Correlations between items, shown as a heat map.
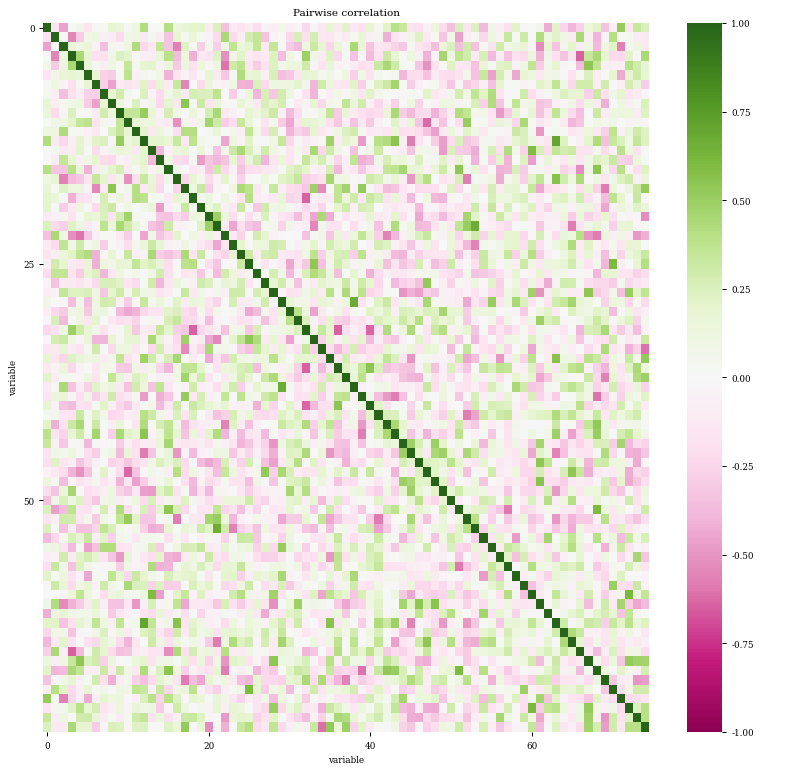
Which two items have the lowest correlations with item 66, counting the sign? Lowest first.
3, 15
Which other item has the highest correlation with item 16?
63
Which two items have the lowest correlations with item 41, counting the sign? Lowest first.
52, 53
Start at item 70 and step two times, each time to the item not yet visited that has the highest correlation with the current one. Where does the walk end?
33
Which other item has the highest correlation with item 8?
17
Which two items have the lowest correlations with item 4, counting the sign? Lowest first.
22, 47
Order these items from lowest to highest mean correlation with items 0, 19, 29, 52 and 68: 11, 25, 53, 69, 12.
69, 25, 11, 53, 12
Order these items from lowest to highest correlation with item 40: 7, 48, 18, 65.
48, 65, 7, 18
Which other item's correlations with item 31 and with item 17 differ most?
61
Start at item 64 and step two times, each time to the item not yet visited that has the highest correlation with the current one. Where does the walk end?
47
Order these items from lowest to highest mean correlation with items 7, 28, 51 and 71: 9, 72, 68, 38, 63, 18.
38, 72, 18, 63, 68, 9
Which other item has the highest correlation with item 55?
29
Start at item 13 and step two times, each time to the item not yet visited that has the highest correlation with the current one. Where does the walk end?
72
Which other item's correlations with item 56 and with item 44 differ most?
15
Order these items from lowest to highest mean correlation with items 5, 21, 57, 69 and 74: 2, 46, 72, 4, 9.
46, 2, 9, 4, 72
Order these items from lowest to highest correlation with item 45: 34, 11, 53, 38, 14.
11, 38, 14, 34, 53
